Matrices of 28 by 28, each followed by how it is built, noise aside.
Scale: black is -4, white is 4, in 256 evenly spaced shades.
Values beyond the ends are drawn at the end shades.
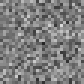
repeating rows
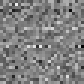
uneven rows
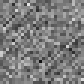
Hankel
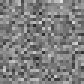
blocks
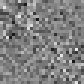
block diagonal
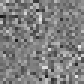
block diagonal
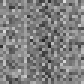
repeating rows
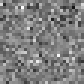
uneven rows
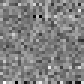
uneven rows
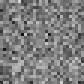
blocks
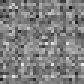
blocks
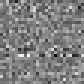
uneven rows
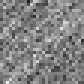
Hankel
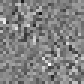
block diagonal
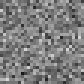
noise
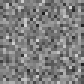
repeating rows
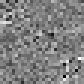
block diagonal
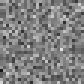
noise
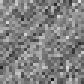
Hankel
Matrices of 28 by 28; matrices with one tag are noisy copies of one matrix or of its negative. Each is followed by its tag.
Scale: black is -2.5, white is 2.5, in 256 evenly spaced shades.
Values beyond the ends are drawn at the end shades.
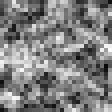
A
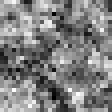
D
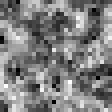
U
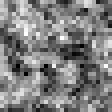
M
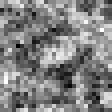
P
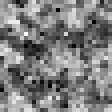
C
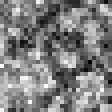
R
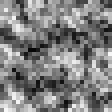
C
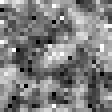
P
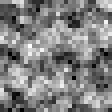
C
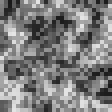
U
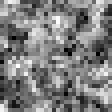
U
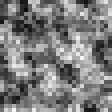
M
